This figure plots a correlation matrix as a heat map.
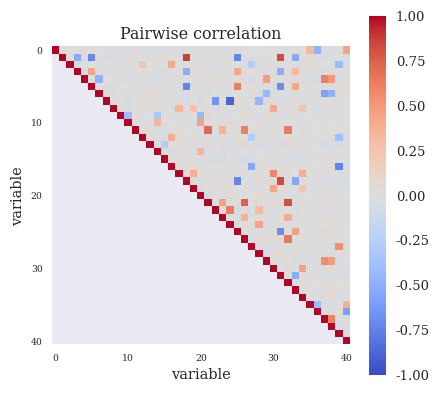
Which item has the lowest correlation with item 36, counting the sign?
40
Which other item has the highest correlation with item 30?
17
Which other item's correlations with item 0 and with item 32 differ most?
21
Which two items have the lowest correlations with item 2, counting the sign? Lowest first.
39, 27
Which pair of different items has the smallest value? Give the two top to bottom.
7, 24
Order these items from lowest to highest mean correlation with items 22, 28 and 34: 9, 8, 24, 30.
9, 8, 30, 24
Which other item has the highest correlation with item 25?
5
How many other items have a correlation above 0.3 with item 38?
3
